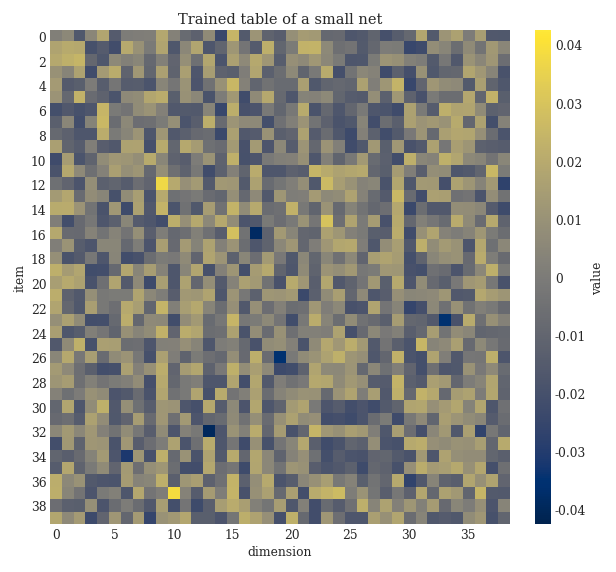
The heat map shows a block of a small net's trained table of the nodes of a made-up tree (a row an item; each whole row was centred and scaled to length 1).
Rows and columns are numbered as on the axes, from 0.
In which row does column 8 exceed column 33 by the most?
23
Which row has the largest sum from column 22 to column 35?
29
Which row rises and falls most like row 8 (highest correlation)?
6
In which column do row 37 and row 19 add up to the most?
0
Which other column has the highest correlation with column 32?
3
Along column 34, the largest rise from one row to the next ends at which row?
12
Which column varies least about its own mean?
38
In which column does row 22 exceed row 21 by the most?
27
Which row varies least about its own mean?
24
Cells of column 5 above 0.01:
7
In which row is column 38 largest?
33
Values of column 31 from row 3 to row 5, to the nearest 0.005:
0.01 -0.01 -0.02
